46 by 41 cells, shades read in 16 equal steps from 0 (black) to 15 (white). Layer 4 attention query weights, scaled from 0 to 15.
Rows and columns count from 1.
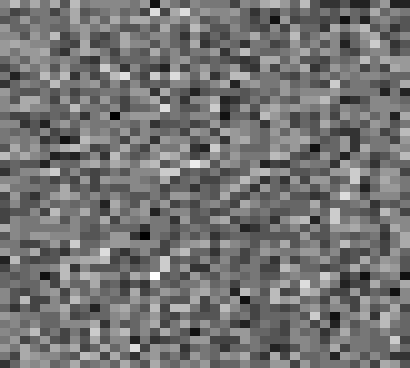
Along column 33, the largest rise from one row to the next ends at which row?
35
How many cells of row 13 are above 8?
10
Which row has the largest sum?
14
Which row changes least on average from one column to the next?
29
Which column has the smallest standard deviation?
26
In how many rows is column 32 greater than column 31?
14
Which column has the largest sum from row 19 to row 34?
40
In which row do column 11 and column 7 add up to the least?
20
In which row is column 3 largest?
38
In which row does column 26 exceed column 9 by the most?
22
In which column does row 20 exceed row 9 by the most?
17
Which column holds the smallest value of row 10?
2
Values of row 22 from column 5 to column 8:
10 12 5 8
